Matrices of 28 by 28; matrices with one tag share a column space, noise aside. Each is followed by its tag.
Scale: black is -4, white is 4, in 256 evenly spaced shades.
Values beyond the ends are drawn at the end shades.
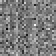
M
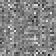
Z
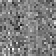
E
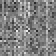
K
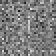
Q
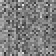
Z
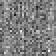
K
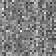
K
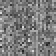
M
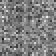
Z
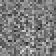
M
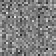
Z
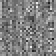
K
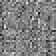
K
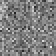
K
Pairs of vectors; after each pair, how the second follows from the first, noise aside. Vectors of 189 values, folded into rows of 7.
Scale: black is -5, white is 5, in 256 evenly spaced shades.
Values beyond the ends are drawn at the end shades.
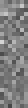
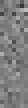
negated, partly zeroed.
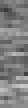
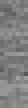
shrunk.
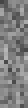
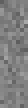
shrunk.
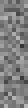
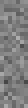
shrunk.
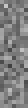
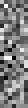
scaled up.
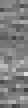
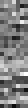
scaled up.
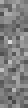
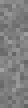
shrunk.
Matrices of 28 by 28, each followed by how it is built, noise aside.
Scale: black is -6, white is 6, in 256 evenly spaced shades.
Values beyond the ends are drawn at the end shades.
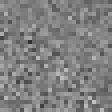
lower triangular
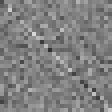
diagonal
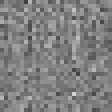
low rank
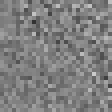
upper triangular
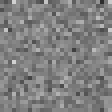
uneven rows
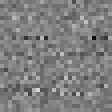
uneven rows
